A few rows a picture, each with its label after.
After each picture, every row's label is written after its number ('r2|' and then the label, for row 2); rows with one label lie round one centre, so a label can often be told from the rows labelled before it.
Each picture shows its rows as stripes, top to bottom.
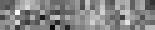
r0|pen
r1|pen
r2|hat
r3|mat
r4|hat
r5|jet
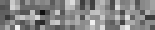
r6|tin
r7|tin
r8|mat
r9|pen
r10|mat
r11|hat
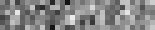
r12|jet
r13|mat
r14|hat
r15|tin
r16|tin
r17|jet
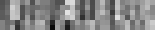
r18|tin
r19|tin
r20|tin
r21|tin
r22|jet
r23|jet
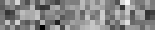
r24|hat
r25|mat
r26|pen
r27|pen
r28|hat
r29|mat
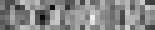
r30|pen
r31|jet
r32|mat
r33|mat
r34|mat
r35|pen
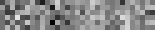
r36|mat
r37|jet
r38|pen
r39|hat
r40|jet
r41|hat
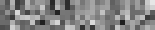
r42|jet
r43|jet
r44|hat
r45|pen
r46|mat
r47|tin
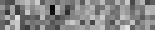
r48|pen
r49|jet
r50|jet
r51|hat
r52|tin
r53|hat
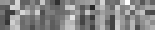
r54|hat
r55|tin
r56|pen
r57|tin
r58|tin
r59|tin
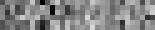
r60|mat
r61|jet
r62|jet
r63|pen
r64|mat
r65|mat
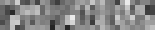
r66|hat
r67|pen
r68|pen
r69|tin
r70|tin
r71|jet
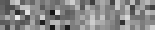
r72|tin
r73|pen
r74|jet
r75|hat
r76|mat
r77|jet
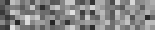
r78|tin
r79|mat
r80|tin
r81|pen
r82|jet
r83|tin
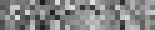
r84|mat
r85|tin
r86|jet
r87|hat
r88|mat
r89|mat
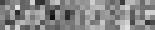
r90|mat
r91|hat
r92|jet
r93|jet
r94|pen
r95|hat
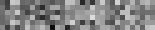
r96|tin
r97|mat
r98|hat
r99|mat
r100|tin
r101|jet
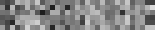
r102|pen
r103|jet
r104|mat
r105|pen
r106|pen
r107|jet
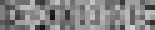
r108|mat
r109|pen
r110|jet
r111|jet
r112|pen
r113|mat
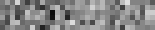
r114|hat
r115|mat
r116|jet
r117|jet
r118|tin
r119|mat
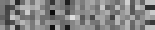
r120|jet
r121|pen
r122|jet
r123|tin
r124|pen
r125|jet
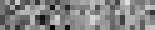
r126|hat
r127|jet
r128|pen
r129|mat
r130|mat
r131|jet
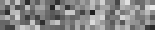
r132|hat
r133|jet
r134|tin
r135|hat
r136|mat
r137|pen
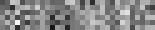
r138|tin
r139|pen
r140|hat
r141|jet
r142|hat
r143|jet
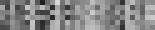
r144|mat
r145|jet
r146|mat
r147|jet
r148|mat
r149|mat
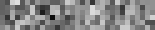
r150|tin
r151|mat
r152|mat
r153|jet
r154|pen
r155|hat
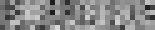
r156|jet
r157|pen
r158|jet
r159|pen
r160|tin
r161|mat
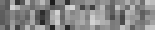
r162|jet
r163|tin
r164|mat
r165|mat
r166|mat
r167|jet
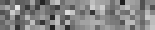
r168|mat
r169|hat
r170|tin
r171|jet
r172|mat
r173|jet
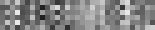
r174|hat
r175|mat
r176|hat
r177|mat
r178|hat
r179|jet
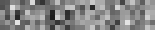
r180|mat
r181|tin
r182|jet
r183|jet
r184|hat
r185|jet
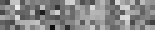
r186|tin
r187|hat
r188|mat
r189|hat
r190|pen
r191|jet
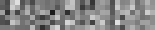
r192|tin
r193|tin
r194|jet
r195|mat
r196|tin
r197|mat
